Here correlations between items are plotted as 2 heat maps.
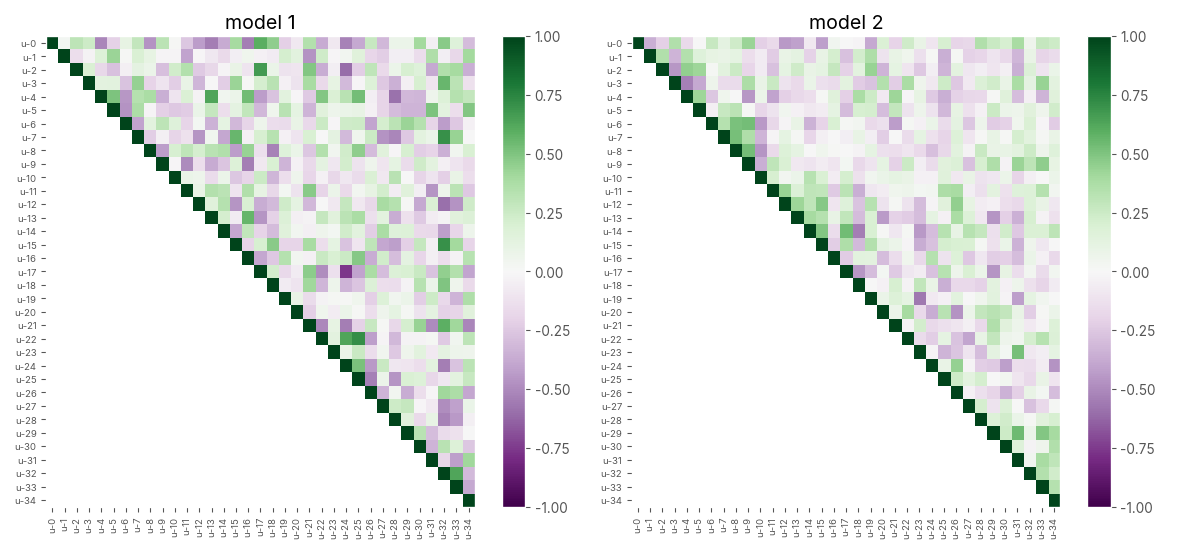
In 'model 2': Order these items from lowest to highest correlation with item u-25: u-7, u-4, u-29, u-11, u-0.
u-4, u-7, u-29, u-0, u-11
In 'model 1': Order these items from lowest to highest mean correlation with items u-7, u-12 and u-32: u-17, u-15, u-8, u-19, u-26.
u-8, u-19, u-17, u-26, u-15
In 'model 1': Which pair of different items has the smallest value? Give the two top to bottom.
u-17, u-24
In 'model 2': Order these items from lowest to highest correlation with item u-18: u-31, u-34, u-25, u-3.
u-25, u-3, u-34, u-31
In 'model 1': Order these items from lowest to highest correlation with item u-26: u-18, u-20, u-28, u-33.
u-20, u-28, u-18, u-33
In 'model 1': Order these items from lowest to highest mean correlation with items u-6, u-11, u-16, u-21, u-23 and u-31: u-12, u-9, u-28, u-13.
u-9, u-28, u-12, u-13
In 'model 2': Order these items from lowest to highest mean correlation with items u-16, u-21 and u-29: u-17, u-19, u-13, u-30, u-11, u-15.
u-17, u-13, u-15, u-11, u-30, u-19
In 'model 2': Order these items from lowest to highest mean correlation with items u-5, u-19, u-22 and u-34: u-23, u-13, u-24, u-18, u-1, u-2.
u-24, u-23, u-13, u-18, u-1, u-2
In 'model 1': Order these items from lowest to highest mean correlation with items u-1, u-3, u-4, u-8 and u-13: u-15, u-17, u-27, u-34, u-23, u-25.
u-17, u-27, u-15, u-23, u-34, u-25
